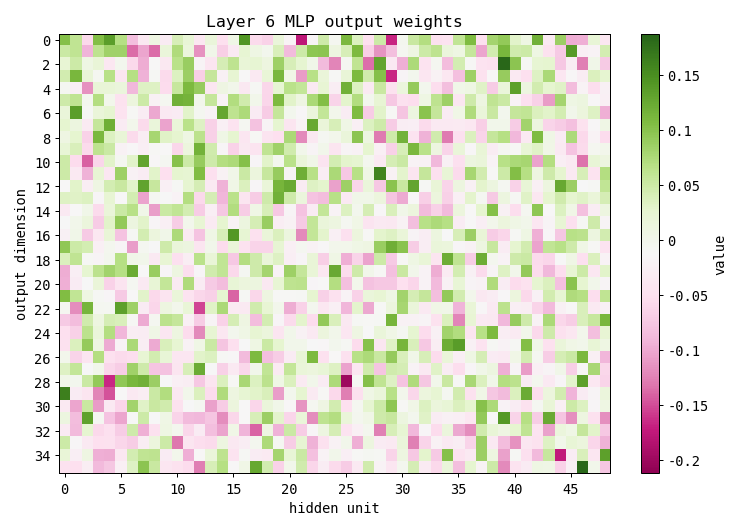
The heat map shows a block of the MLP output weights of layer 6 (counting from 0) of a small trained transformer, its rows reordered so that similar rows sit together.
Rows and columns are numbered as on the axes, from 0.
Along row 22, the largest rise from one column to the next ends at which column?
2
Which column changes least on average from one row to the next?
11
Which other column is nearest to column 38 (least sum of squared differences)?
23
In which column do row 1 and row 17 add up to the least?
6
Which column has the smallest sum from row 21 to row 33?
25
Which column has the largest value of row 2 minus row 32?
28
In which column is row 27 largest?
12
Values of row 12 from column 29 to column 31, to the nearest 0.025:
0.1 0.05 0.125
